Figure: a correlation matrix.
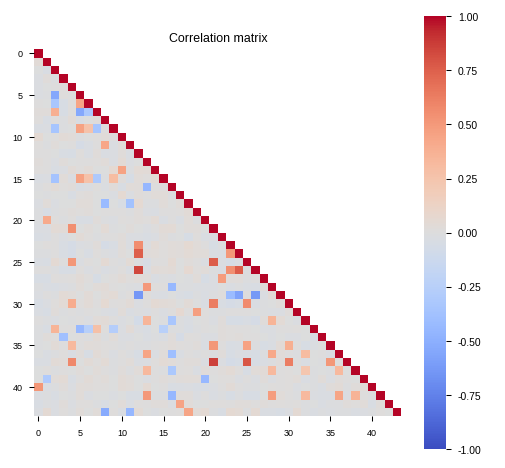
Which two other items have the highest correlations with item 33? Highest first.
2, 7
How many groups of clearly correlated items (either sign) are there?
12
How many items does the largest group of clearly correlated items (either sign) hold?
7
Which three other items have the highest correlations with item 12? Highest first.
26, 24, 23
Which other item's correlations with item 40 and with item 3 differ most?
0
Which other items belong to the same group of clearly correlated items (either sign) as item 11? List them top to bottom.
8, 18, 43
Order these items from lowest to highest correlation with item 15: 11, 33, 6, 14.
33, 11, 14, 6
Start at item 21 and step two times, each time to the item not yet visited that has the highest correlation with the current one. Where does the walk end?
25
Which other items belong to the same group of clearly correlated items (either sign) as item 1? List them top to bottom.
20, 39
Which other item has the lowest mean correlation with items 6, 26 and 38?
29
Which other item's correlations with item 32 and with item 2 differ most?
5
